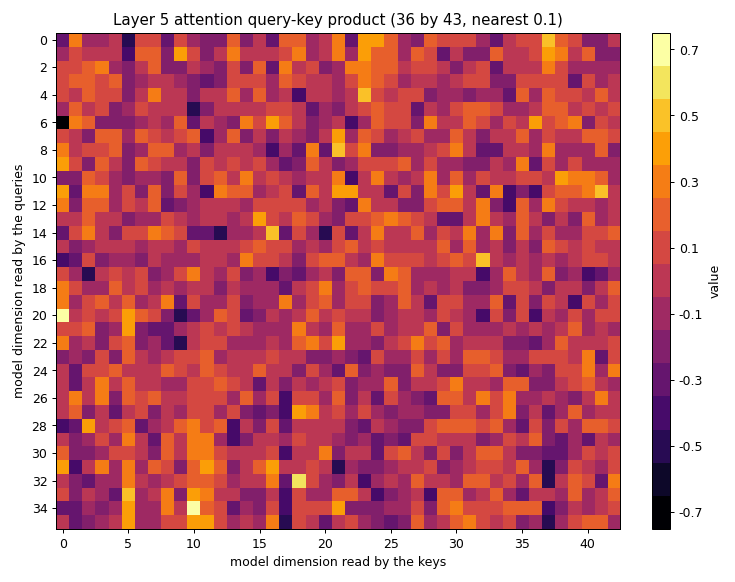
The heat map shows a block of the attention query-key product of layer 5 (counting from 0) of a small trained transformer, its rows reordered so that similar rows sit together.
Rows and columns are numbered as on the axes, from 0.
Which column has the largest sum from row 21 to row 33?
5
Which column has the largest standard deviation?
0
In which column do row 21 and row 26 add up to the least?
17
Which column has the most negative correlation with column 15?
30
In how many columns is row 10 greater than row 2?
17
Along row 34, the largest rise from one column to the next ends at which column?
10
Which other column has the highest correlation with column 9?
36
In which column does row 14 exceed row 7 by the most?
16
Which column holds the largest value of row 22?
21
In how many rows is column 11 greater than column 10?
14
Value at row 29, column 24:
-0.3
